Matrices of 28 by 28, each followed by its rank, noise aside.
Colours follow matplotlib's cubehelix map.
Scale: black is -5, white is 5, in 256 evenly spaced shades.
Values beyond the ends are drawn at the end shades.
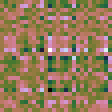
one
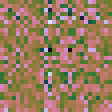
three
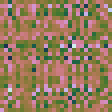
two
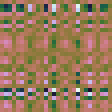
one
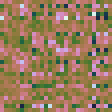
two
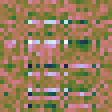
one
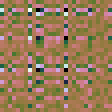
one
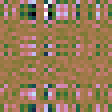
one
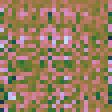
three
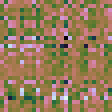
three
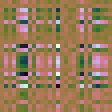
one
